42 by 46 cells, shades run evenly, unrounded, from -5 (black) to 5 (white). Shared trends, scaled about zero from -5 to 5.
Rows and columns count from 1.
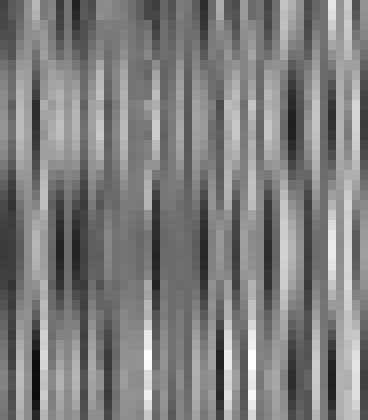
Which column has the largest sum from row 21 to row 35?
44
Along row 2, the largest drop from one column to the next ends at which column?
45
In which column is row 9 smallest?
37
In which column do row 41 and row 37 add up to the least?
5
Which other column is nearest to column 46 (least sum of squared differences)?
38
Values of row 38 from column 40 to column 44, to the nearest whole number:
3 0 -4 2 2
